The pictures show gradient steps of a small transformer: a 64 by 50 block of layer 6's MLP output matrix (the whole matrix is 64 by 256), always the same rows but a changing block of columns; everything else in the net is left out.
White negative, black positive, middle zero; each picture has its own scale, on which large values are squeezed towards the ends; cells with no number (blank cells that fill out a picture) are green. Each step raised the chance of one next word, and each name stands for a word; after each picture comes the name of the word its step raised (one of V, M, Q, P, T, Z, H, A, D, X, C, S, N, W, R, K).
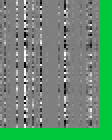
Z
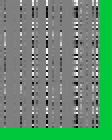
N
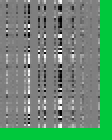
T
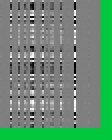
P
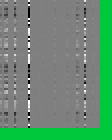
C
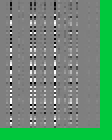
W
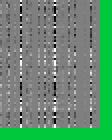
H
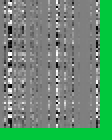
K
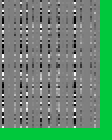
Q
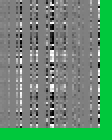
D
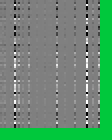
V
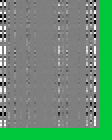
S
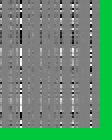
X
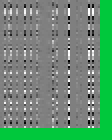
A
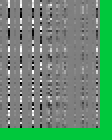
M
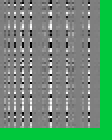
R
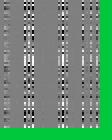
H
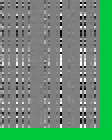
H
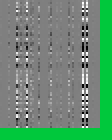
K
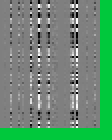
X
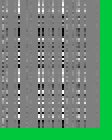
K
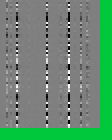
D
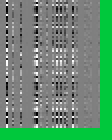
H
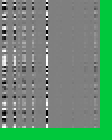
H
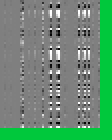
A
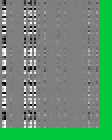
W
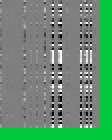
D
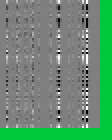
T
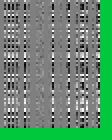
P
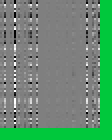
X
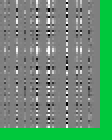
M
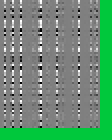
M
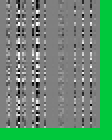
Z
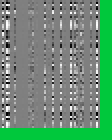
R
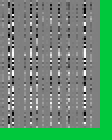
W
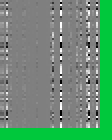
R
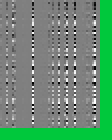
W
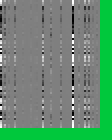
T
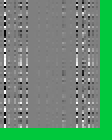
H
